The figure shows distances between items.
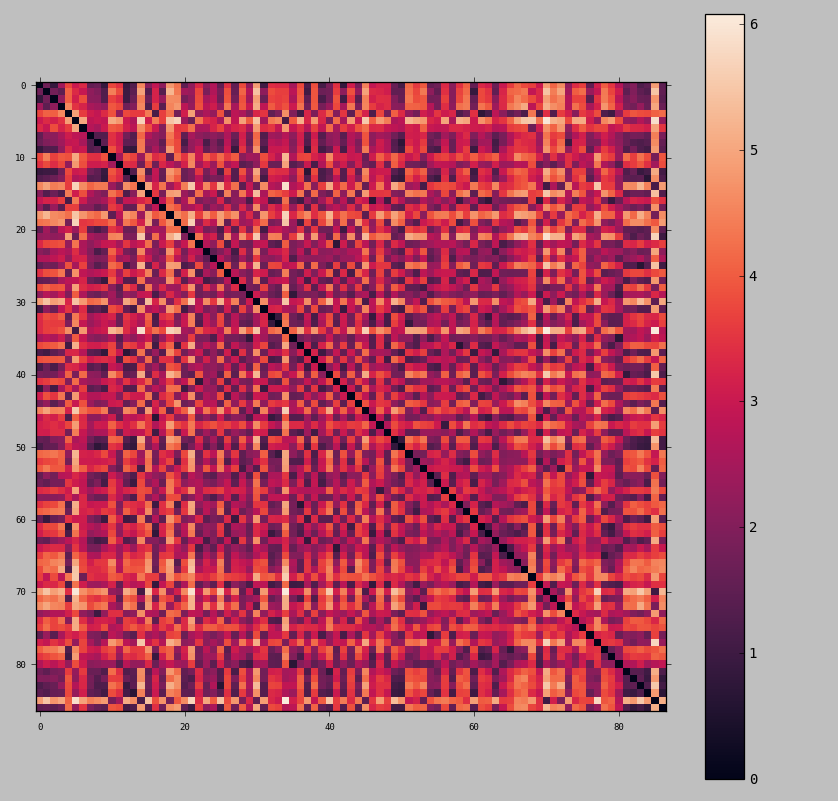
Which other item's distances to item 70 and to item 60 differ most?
1
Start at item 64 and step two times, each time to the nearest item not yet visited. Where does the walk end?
22
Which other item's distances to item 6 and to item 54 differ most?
76
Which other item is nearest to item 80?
35
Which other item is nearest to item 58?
36
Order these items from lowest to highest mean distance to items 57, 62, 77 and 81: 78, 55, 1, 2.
55, 1, 2, 78
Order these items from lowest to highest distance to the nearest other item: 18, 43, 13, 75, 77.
13, 43, 18, 77, 75
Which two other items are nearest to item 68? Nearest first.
6, 17
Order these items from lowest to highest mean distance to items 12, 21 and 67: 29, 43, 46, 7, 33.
7, 29, 46, 43, 33
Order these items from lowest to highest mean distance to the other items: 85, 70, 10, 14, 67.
67, 10, 14, 70, 85
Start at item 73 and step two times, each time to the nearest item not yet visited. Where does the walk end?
50
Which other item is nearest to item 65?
78
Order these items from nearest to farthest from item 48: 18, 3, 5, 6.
6, 3, 18, 5
